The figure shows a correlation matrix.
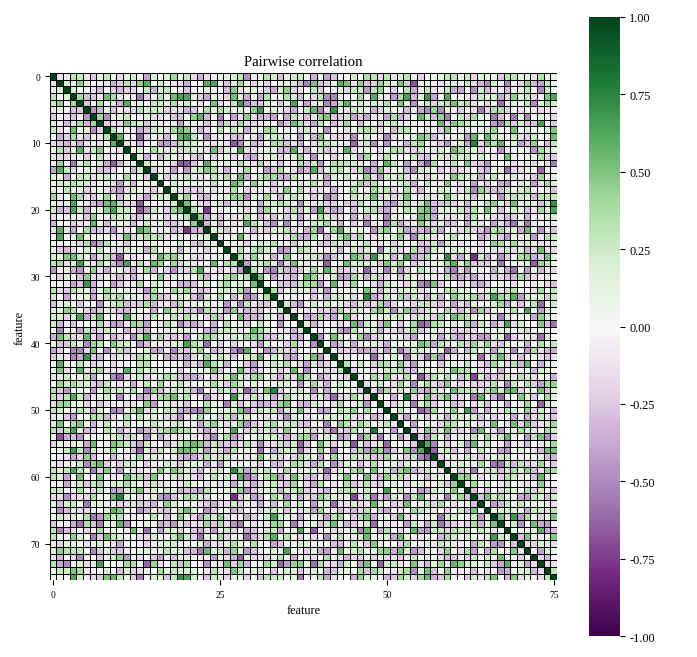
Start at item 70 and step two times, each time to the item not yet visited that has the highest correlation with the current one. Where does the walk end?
53
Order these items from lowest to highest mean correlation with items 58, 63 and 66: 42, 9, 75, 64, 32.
64, 42, 32, 75, 9
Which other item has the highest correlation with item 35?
71
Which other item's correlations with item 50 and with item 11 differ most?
55
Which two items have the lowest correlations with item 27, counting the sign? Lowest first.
63, 10
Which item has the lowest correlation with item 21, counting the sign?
50
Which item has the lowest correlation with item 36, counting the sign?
67
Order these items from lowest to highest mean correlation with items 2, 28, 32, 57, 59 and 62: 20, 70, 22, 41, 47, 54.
41, 22, 54, 20, 70, 47
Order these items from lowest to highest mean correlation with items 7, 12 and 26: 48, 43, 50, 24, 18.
43, 24, 48, 18, 50
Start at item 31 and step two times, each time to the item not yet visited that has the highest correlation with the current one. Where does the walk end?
42
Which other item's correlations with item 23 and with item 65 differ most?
20
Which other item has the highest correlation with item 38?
30
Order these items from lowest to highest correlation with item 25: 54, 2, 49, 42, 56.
56, 49, 2, 54, 42
